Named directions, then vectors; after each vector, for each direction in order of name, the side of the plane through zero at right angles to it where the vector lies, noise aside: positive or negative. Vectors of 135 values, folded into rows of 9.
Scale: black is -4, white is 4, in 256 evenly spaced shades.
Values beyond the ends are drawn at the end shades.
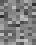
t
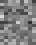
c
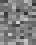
positive, positive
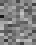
negative, positive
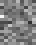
positive, negative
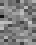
negative, positive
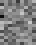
negative, positive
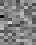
negative, positive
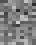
positive, positive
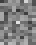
positive, positive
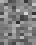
negative, negative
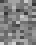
positive, positive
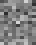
positive, positive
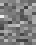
positive, negative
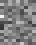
positive, negative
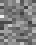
positive, negative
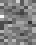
positive, negative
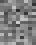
positive, positive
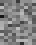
negative, positive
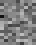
negative, positive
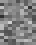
negative, positive
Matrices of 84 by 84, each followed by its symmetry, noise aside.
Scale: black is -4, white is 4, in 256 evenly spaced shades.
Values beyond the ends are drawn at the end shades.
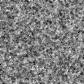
no symmetry.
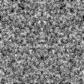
mirrored left to right.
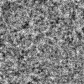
symmetric.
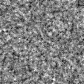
symmetric across the other diagonal.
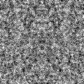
mirrored left to right.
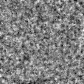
antisymmetric.
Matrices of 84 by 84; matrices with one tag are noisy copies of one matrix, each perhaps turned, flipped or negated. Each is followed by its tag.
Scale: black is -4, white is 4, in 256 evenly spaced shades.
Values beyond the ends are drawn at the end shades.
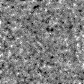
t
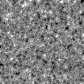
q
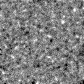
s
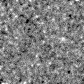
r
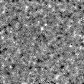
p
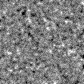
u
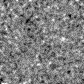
r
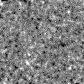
r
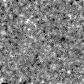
r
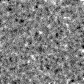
s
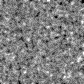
q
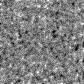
t
